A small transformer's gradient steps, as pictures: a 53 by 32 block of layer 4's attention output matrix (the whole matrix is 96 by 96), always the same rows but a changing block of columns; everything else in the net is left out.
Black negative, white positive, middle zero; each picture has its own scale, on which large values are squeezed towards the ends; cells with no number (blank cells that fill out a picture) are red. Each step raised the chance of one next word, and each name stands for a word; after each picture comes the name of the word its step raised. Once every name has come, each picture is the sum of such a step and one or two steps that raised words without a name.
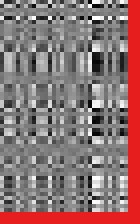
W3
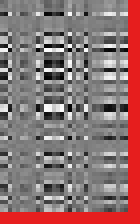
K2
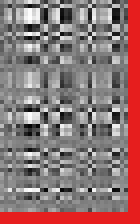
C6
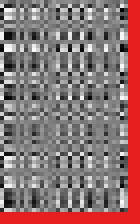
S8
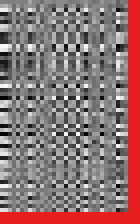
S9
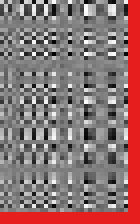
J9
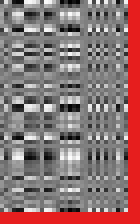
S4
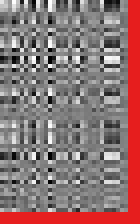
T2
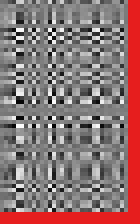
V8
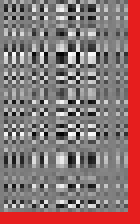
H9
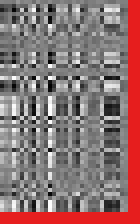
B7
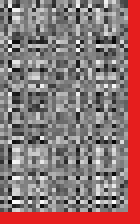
K2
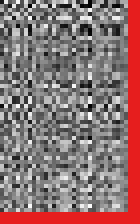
W3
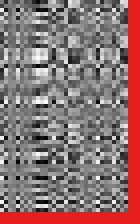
T2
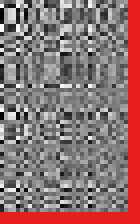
C6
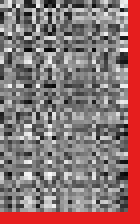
C6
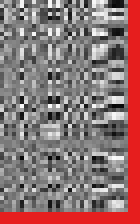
C6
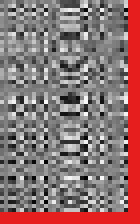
S8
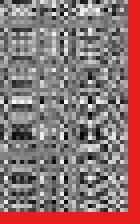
J9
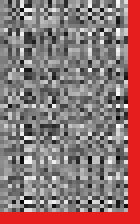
V8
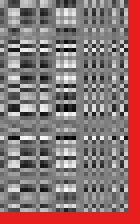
K2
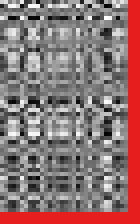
W3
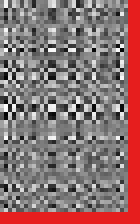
K2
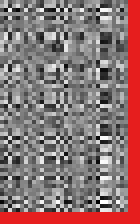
S8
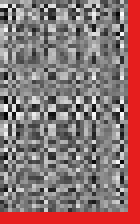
C6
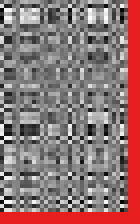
C6
